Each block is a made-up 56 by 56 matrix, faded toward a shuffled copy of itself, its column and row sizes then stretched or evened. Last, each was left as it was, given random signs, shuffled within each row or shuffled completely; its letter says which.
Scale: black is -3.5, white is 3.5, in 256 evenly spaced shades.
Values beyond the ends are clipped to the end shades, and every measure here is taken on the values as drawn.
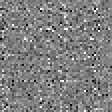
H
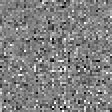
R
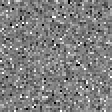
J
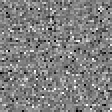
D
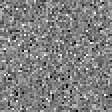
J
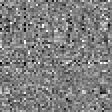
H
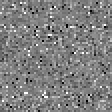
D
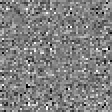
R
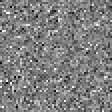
D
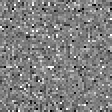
D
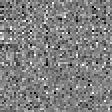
H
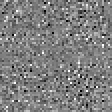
R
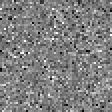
J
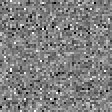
D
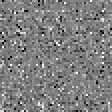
R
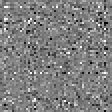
R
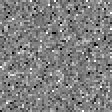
J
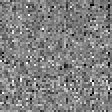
R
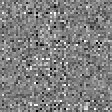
H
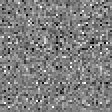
R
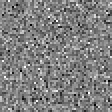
J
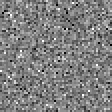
J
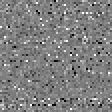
D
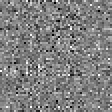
H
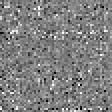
R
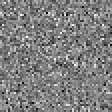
D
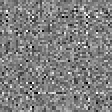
H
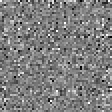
R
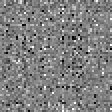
H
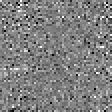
H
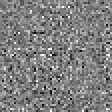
H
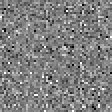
H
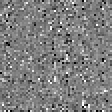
R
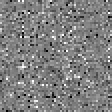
H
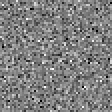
D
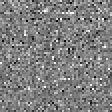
D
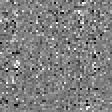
R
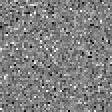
J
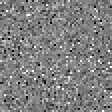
J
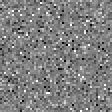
J
